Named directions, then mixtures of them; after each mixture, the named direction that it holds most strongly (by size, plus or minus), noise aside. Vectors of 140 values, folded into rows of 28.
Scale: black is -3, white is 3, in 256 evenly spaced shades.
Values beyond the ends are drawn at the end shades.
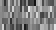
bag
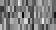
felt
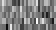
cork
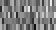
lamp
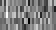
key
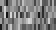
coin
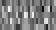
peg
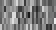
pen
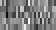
key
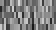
felt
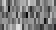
bag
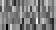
cork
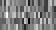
key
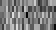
bag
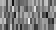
cork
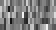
felt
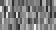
coin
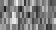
pen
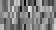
bag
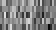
coin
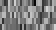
bag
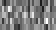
peg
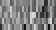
lamp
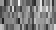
felt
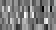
peg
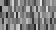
lamp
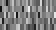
lamp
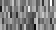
lamp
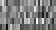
cork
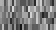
bag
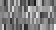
bag
